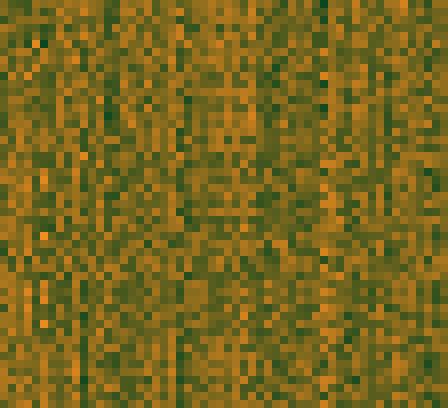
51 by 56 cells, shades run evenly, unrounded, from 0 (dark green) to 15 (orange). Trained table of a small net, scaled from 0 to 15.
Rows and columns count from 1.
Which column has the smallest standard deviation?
21
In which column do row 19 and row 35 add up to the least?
24
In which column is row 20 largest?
11
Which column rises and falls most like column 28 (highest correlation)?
9
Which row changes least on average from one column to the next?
12
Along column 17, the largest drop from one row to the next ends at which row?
17
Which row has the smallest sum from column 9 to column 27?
48
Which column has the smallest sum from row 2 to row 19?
14
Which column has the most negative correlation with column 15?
32
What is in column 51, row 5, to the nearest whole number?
11
